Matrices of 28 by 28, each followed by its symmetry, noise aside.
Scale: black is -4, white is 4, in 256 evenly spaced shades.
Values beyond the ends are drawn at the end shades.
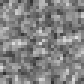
same after a half turn.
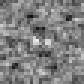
same after a half turn.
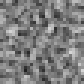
same after a half turn.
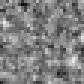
antisymmetric.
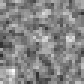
symmetric across the other diagonal.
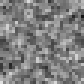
same after a half turn.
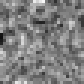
antisymmetric.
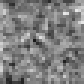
antisymmetric.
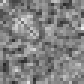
symmetric.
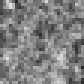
no symmetry.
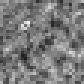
symmetric.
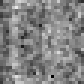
mirrored top to bottom.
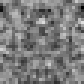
mirrored left to right.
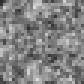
mirrored top to bottom.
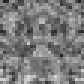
mirrored left to right.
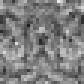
mirrored left to right.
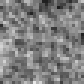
antisymmetric.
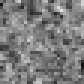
no symmetry.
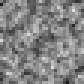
symmetric.
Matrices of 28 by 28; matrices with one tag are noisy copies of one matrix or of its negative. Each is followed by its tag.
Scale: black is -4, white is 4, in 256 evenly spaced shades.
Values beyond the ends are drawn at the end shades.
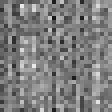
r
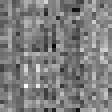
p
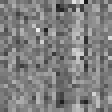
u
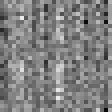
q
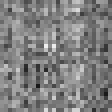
p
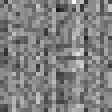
u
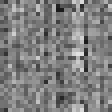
u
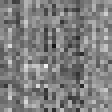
p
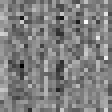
q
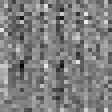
q
